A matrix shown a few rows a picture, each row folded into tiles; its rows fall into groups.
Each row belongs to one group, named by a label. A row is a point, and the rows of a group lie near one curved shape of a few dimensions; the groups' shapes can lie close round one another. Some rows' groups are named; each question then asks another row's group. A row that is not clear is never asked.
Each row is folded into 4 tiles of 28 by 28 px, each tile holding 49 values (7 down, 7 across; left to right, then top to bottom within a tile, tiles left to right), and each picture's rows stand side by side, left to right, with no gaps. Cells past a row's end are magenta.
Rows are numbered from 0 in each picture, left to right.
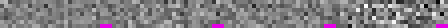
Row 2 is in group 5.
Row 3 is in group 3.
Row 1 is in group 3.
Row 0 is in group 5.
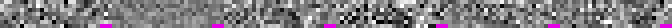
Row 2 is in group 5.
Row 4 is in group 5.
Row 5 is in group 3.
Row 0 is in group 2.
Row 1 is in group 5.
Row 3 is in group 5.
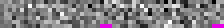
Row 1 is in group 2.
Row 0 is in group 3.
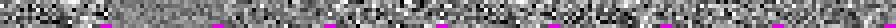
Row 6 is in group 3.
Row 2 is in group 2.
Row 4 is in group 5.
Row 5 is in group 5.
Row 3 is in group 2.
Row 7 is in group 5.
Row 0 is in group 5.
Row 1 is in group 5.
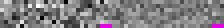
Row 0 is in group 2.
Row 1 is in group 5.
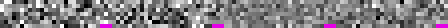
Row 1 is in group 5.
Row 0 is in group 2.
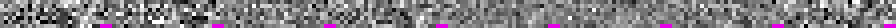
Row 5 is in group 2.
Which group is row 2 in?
3
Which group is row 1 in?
3
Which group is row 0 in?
5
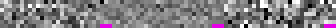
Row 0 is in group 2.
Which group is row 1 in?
5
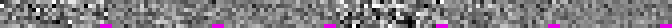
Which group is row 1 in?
3
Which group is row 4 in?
3
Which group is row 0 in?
5
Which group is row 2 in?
5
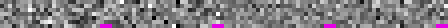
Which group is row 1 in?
2
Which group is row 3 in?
2
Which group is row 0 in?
3
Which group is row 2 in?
5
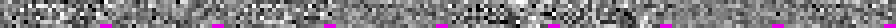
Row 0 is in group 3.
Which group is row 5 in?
5
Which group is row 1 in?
2
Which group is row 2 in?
3
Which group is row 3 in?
5
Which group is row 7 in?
5
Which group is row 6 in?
3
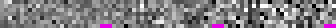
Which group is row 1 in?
3
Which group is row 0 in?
2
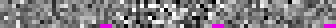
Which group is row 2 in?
2
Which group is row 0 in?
3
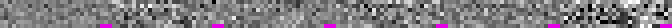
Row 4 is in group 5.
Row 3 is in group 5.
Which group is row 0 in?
5
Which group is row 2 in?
2
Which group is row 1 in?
2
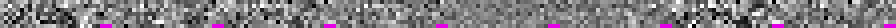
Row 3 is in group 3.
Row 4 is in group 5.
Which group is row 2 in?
2
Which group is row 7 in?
2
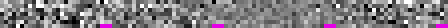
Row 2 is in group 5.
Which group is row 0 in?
2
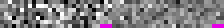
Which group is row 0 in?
3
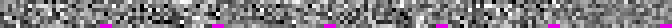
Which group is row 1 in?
5
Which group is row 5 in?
3
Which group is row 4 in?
3
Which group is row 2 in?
5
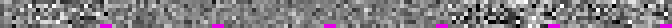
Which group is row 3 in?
3
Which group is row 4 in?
5
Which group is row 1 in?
3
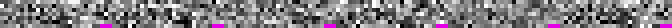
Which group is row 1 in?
2
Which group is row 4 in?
2
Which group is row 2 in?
3
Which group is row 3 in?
2
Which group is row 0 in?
5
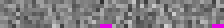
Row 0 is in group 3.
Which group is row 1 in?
3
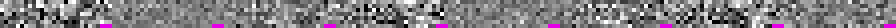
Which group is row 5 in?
3
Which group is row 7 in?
3
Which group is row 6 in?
5
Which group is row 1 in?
2
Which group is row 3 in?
5
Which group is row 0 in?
2
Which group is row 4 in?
2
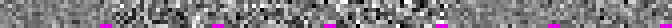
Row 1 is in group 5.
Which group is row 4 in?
3
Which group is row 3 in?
2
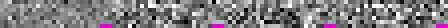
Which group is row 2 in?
5
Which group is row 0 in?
2
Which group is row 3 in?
3
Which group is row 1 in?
2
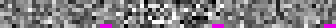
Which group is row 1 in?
3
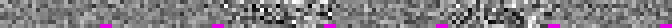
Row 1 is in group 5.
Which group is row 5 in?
5
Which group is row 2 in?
5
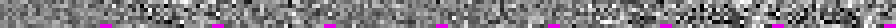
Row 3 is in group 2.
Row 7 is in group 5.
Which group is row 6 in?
5
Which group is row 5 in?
3
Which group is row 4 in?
3
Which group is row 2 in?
2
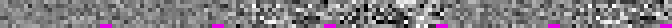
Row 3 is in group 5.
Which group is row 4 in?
3
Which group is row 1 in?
5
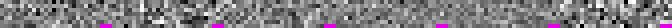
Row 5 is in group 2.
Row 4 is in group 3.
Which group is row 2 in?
5
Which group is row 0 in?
2
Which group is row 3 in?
2
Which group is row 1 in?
3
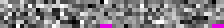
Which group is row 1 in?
3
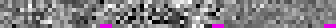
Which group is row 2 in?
2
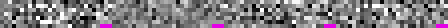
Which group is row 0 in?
3
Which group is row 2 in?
5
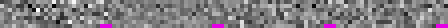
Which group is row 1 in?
5
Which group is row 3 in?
5
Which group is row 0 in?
5
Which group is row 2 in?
3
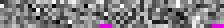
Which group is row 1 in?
5
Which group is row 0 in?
5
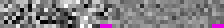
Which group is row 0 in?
5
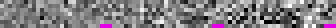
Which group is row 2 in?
5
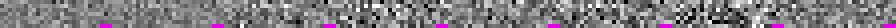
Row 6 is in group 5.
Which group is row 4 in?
2
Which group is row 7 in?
3
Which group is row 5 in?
2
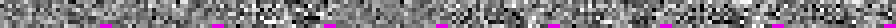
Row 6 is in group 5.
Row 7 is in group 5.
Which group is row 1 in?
2
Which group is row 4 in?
5
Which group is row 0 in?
3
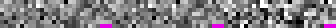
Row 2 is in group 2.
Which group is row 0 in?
2
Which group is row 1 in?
2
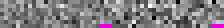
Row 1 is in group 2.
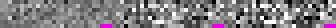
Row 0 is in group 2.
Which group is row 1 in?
3
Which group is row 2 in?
3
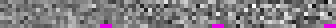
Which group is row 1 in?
5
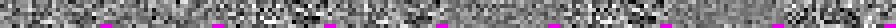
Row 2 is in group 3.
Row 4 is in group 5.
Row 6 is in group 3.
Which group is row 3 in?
3
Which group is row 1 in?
2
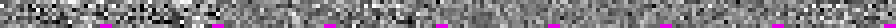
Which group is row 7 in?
3
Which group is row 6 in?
2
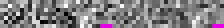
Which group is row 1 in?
5
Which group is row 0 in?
5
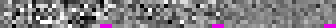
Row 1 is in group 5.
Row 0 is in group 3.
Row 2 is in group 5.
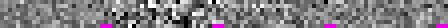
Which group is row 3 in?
5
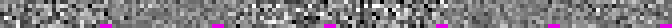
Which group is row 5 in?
5
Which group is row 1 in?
2
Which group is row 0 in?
3
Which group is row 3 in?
3
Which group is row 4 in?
3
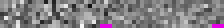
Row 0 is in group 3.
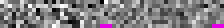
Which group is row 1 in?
5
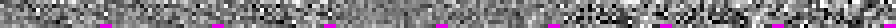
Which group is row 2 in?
5
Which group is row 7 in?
2
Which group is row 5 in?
5
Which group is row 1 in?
5
